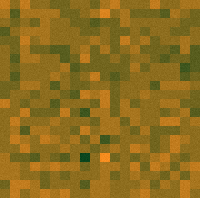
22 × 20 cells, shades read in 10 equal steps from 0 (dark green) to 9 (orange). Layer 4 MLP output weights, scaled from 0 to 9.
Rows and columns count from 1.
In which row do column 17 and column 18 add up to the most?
14
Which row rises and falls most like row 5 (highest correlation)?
10
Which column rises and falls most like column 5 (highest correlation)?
6
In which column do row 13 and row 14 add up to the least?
9
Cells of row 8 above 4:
10
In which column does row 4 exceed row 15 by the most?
3
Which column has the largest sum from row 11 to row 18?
11
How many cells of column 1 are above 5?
6
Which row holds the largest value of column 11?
18
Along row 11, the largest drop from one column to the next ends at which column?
12
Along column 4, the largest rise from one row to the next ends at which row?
19
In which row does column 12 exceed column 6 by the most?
1
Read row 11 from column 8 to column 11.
3 7 6 7
